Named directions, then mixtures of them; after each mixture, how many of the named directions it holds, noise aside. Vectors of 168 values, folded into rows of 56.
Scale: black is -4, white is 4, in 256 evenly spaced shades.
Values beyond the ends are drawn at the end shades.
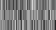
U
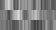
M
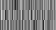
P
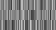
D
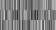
three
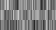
four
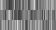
four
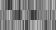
two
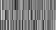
one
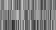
two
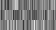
three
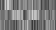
two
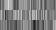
two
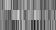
three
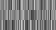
one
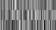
four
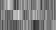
two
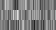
four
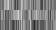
three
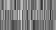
four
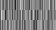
one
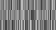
one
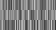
two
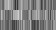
three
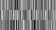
four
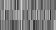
four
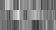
one
